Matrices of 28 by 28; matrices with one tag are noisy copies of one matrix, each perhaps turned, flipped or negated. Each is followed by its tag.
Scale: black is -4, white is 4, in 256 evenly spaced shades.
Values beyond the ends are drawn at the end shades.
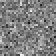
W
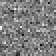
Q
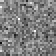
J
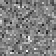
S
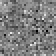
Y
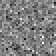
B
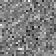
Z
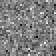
J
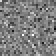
Q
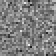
J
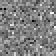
Q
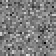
Q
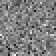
W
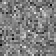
Y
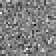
J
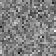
Z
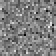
J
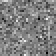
Z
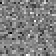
Q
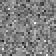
Q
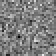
J
